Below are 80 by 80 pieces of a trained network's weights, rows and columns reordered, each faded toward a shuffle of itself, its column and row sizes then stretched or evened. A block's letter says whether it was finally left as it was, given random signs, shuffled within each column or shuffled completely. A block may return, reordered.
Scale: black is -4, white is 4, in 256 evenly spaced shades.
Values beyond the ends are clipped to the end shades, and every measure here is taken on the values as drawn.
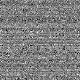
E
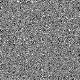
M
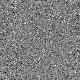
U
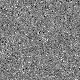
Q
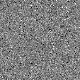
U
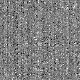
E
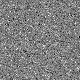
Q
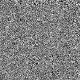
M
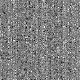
E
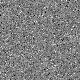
Q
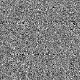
E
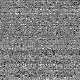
E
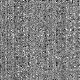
E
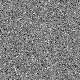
Q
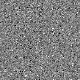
M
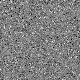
Q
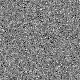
Q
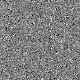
M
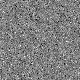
Q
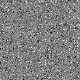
M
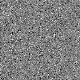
U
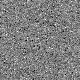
Q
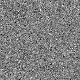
U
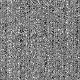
E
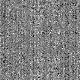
E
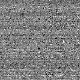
E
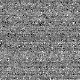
E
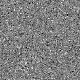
Q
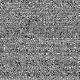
E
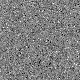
Q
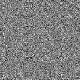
E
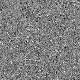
U
